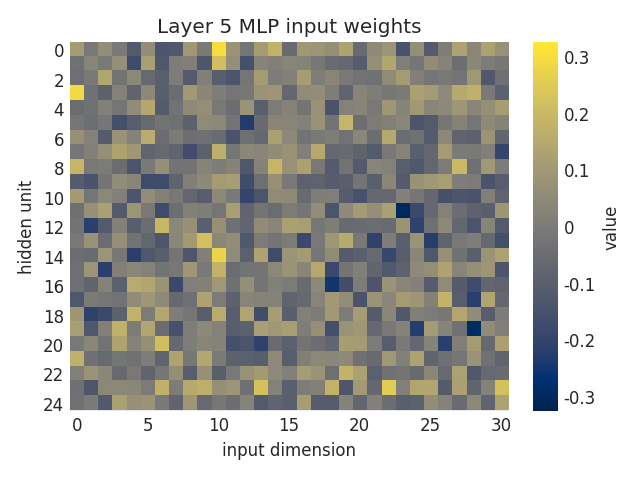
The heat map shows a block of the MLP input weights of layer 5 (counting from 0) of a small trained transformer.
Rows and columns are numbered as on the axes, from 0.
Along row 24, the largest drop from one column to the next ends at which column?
17
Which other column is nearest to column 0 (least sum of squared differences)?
14
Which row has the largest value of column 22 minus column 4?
1
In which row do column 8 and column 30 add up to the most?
23
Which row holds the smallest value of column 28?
19
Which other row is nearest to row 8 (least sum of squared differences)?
5
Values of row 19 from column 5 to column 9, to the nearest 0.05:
0.15 -0.05 -0.15 0 0.05
